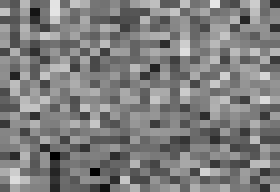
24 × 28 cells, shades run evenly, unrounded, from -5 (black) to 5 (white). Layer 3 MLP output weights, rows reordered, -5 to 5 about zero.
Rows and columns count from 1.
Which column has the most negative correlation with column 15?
20
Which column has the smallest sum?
4
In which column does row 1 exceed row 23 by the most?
6
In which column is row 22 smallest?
10
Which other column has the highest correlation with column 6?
26
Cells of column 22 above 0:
14
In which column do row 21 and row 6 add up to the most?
19
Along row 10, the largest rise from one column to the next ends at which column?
3
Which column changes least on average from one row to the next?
13
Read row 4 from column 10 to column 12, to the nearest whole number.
0 2 1
